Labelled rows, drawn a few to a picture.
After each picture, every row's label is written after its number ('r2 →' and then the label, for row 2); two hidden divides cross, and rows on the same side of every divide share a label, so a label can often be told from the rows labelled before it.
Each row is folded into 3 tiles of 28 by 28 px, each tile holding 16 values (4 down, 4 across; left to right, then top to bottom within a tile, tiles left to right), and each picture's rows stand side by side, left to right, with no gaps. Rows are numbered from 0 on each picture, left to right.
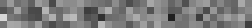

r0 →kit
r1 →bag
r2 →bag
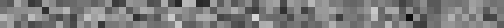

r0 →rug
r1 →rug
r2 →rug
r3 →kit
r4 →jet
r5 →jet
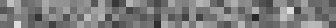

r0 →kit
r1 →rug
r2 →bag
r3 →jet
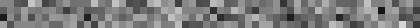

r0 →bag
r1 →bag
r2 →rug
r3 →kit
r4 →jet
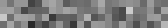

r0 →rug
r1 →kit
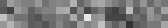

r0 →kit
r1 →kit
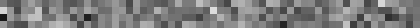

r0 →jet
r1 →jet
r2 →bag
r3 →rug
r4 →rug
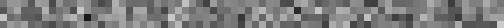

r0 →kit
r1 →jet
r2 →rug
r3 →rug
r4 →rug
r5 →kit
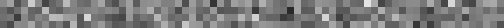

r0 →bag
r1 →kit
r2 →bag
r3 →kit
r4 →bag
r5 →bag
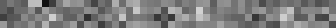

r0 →bag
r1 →jet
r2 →jet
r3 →jet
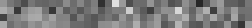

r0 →jet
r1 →bag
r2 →rug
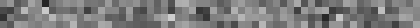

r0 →bag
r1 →kit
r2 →kit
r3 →rug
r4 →kit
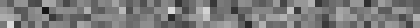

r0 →rug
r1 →jet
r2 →jet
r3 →rug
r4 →rug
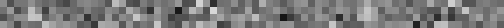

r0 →jet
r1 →bag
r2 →bag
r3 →kit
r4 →jet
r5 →bag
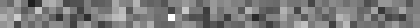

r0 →rug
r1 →jet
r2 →kit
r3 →jet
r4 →rug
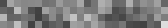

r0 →kit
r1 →kit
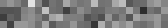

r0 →bag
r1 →bag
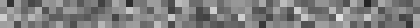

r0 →rug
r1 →bag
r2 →kit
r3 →bag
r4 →rug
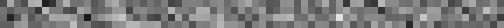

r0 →bag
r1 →jet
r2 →jet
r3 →jet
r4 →rug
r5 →rug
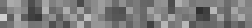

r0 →kit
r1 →kit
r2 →kit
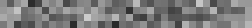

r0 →rug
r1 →rug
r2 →bag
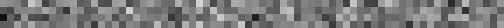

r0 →bag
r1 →bag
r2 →bag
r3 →jet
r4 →rug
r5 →rug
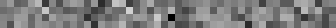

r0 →bag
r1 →bag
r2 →jet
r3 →rug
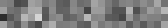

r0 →jet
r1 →kit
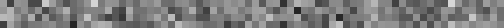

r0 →rug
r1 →kit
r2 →kit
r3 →rug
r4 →jet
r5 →bag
